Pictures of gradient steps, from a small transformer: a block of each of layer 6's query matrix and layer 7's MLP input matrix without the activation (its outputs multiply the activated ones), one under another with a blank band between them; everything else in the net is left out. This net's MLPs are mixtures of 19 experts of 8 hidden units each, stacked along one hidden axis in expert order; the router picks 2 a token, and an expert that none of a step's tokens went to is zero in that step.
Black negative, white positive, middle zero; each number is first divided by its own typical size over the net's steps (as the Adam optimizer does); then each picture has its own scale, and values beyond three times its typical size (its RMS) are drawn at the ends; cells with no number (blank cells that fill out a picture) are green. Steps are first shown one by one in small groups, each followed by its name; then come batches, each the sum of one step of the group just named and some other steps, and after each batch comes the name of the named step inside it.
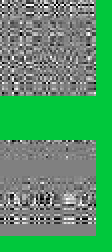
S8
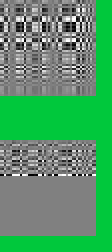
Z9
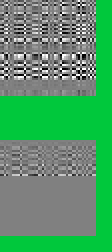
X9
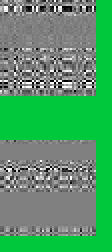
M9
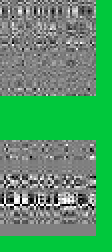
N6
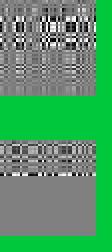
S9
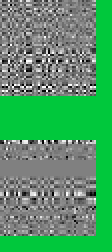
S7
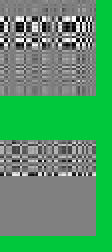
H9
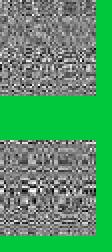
S7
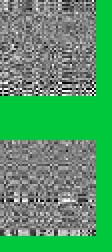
N6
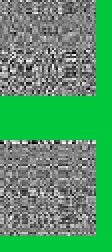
S7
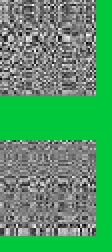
S8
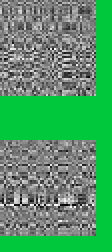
N6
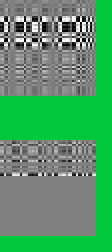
H9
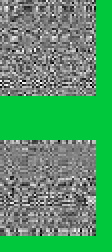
M9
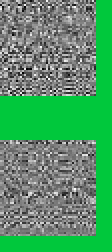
X9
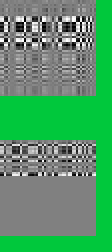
H9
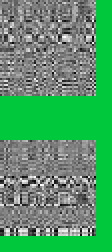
N6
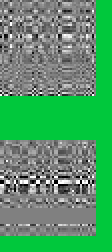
H9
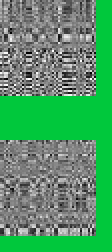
S7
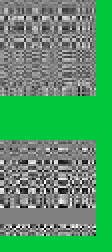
Z9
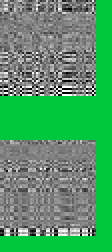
M9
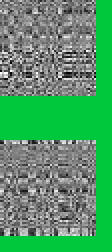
S7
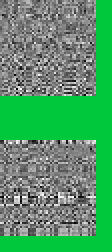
N6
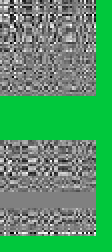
S9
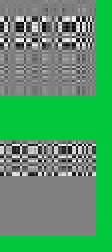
H9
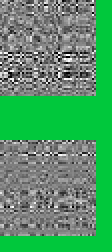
S8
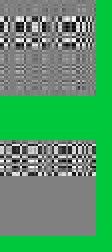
H9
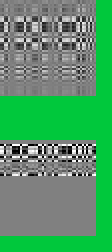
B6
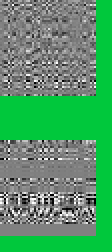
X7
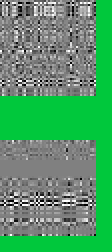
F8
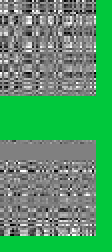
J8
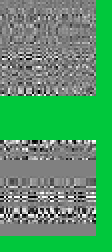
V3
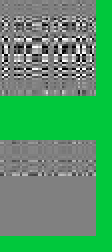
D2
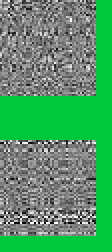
X7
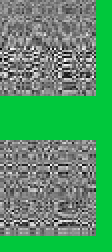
D2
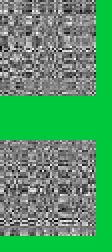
J8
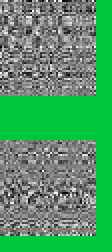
J8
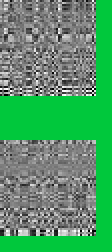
V3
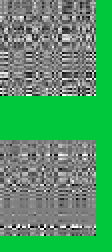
B6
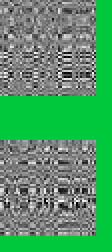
X7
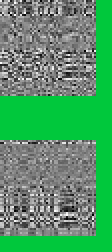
X7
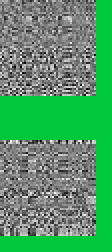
V3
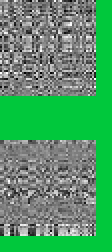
J8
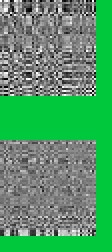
J8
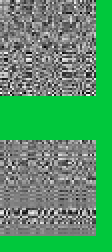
D2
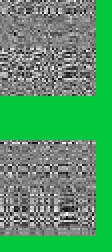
X7
